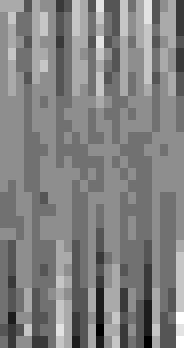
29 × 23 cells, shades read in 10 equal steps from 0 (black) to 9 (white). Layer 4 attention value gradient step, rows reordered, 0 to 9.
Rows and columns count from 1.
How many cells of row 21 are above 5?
2
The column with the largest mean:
23
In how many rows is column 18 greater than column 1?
3
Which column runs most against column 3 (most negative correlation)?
17
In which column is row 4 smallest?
8
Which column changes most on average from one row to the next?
6
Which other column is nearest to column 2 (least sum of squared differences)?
10
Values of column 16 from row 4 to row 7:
6 6 6 6
